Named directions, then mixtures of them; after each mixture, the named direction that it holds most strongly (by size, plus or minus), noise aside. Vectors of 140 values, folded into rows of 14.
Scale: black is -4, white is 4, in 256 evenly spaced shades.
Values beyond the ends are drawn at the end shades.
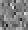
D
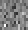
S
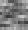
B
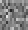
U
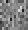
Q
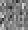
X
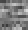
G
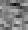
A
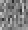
X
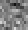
A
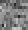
A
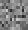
U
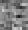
A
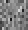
Q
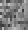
Q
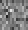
U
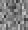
S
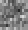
B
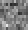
G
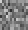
U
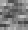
B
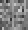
Q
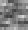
B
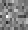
U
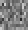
X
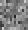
Q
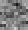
B
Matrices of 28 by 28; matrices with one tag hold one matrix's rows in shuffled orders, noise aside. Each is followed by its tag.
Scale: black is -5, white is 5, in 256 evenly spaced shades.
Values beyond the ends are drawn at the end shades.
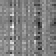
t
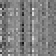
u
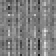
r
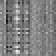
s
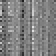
u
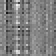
s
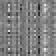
r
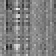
s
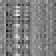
s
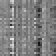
t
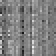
u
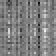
r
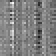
t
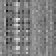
s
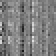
u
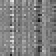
t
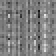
r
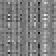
r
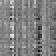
t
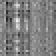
s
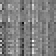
u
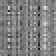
r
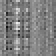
s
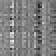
t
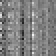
u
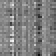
t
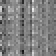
u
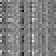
u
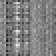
s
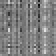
r
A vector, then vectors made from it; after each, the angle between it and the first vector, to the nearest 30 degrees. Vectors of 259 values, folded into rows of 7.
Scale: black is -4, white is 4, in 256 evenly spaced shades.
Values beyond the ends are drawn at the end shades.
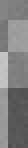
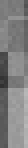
150 degrees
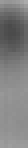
120 degrees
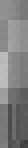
30 degrees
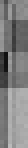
150 degrees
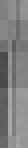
150 degrees
